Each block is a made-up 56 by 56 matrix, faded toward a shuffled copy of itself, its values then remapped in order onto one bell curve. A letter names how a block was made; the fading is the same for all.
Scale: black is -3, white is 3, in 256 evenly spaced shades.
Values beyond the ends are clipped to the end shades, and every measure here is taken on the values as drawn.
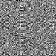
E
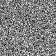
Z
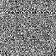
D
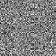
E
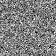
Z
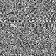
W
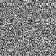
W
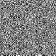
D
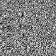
D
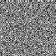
E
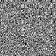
W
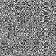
E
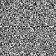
D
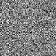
W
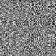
E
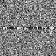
D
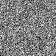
Z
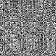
E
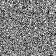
Z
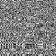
E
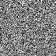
Z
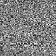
D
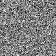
Z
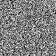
Z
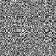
E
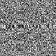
E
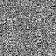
W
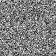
Z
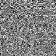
D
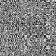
E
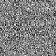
W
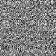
W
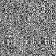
W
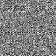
D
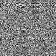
D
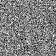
Z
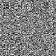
W
